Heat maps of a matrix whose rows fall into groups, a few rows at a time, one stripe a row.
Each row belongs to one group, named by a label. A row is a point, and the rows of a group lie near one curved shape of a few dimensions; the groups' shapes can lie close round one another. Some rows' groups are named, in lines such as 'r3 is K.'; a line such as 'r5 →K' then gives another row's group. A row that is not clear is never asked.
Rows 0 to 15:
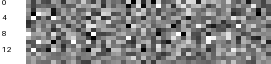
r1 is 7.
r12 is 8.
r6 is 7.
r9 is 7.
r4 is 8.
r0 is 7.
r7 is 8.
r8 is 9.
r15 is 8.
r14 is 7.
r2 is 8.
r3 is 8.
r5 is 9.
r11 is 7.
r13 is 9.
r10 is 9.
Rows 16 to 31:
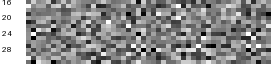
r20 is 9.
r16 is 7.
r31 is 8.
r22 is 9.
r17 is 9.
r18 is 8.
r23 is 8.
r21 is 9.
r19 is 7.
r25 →8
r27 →7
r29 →7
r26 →8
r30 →9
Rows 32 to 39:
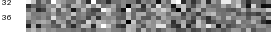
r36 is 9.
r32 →9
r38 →9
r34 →9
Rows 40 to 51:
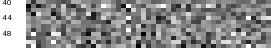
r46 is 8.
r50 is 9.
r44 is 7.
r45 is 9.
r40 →8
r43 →8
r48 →8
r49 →7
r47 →7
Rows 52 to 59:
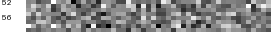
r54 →7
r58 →9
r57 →9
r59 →7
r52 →9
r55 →9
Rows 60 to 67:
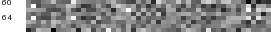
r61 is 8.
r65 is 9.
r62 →7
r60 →7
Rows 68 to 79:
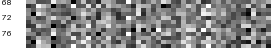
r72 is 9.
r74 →9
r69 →9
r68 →9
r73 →9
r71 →8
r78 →8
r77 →9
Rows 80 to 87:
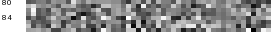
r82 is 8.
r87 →7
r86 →7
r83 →8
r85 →7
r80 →7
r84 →9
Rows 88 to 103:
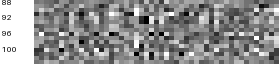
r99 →7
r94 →9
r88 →7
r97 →7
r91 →9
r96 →8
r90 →7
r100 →9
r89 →7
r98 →9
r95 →8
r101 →7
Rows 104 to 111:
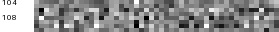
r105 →7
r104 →7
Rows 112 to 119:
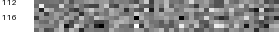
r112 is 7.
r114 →8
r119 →9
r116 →7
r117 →7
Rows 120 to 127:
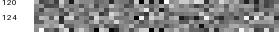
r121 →9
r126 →9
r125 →9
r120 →7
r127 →8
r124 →7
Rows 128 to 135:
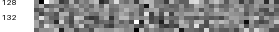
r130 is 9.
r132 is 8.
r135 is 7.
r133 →7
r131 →7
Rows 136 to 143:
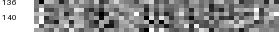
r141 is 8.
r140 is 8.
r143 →8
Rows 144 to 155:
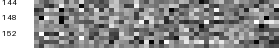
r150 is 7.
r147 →7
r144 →7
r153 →9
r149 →7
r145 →9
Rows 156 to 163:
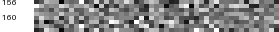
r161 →9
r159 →9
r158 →8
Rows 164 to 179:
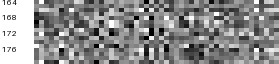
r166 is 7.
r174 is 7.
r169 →9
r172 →8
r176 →7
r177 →7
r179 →8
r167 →9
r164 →8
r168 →7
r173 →8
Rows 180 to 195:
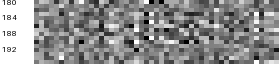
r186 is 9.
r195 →7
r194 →9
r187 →7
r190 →9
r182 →9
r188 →9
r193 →9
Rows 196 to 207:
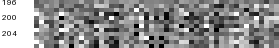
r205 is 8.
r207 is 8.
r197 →7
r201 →8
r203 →9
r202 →7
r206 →9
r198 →7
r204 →7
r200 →7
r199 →9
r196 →9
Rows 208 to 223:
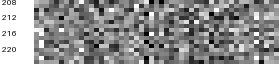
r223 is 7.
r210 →9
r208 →8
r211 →8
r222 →8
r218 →8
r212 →7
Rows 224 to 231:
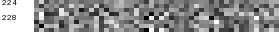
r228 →8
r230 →8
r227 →8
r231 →8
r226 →9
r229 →9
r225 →8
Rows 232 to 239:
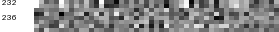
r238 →7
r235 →9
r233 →9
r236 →7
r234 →7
